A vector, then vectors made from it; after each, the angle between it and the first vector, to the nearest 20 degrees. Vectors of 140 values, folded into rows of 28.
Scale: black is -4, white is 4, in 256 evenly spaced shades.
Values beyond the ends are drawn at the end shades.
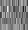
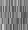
80 degrees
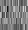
160 degrees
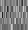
140 degrees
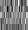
140 degrees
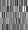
140 degrees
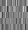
140 degrees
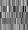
20 degrees
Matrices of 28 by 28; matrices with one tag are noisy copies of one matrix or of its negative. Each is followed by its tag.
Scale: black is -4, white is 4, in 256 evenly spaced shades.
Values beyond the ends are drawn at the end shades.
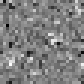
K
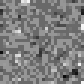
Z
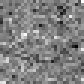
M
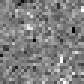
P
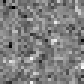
K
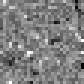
K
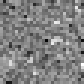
K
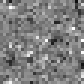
K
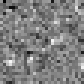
K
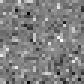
P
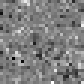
Z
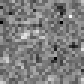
M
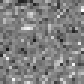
P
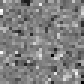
Z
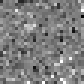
P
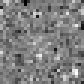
Z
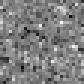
M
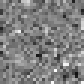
Z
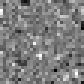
Z
